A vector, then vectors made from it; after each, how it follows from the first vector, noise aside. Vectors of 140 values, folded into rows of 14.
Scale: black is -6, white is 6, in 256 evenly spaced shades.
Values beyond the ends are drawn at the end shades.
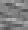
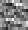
scaled up.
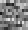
scaled up.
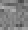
reversed, partly zeroed.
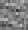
reversed, negated.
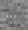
wrapped around, negated, shrunk.
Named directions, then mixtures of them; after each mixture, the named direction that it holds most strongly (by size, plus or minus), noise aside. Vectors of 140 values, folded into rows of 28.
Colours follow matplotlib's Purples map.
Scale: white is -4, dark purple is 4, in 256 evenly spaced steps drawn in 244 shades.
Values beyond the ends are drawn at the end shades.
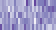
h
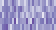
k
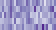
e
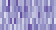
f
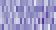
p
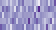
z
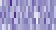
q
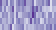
h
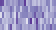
k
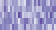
h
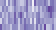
h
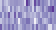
h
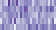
f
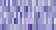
f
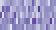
z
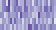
f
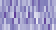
q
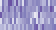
f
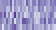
q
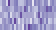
f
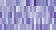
p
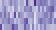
h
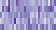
f
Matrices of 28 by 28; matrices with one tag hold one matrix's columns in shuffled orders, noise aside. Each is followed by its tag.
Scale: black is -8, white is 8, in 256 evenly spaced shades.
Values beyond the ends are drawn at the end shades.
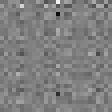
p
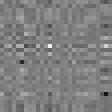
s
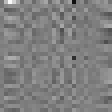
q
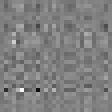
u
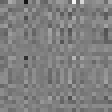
q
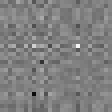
s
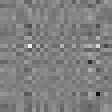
s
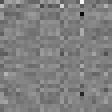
p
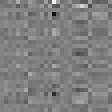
p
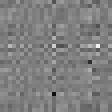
s
